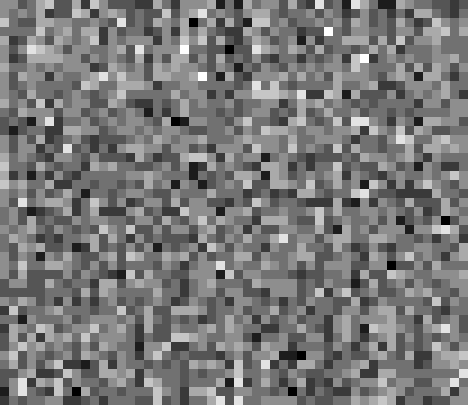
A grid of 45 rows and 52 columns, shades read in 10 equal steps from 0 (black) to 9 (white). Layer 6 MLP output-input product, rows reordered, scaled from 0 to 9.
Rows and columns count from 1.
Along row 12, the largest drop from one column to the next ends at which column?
6
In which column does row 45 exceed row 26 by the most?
25
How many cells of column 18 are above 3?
32
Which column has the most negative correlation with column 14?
28
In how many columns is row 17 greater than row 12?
23
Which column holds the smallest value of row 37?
41
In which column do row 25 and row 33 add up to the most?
36
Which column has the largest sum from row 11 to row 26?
38
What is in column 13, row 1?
3
